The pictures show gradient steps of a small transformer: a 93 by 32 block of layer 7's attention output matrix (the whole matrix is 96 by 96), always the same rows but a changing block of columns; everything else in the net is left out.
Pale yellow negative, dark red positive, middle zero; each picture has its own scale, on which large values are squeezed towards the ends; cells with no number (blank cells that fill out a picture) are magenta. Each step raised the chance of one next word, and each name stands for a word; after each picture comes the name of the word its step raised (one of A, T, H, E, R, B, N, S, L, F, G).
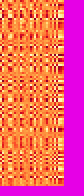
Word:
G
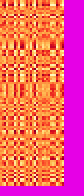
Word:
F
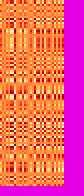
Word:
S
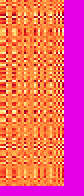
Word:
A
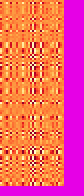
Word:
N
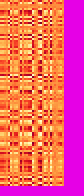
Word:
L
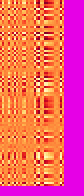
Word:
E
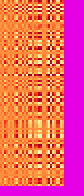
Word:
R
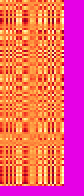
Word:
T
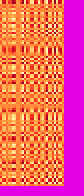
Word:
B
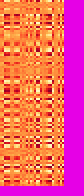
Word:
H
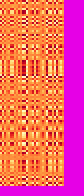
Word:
L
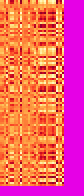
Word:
B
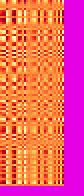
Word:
T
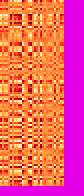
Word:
H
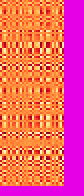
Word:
N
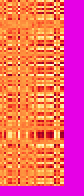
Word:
R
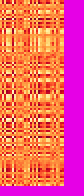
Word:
S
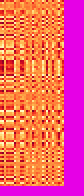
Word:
L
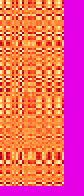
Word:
E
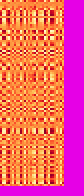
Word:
T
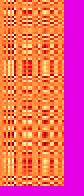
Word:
L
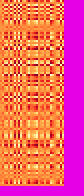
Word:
R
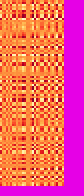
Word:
G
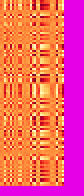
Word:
F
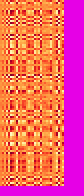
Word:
L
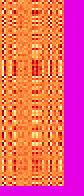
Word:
L
